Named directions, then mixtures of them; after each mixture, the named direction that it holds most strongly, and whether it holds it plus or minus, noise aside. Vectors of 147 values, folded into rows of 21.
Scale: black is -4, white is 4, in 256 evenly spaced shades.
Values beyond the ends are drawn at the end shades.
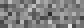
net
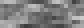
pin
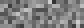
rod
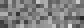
net, plus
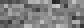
pin, minus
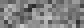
rod, minus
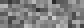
rod, plus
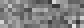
rod, minus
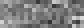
pin, plus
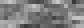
pin, plus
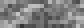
pin, plus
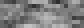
pin, minus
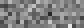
net, plus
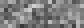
rod, plus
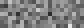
net, plus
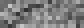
rod, minus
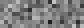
rod, minus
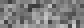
net, minus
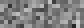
rod, plus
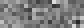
rod, minus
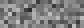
net, minus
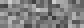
rod, minus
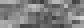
pin, plus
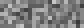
rod, minus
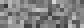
rod, minus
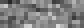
pin, minus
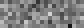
net, minus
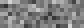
net, plus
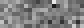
rod, minus
